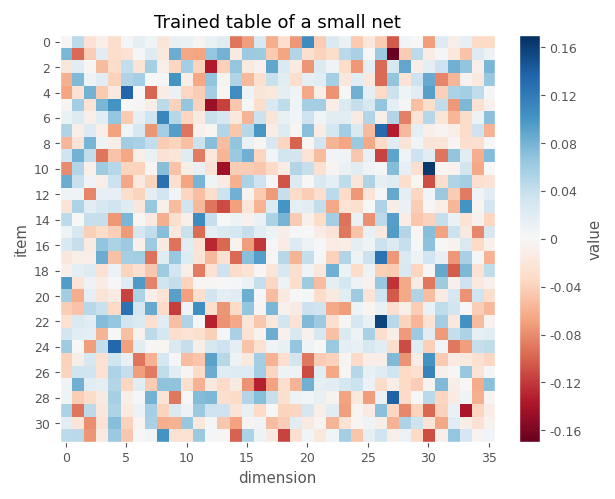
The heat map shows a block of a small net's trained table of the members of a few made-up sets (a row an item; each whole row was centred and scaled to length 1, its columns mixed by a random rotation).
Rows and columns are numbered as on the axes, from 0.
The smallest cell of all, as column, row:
27, 1
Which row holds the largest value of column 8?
11
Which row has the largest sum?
6
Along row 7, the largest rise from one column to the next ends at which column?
26
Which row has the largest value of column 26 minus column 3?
7
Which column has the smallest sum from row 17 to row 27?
28
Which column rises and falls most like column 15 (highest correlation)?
16
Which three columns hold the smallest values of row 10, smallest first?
13, 0, 34
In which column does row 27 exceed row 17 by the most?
35
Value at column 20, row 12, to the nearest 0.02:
-0.04
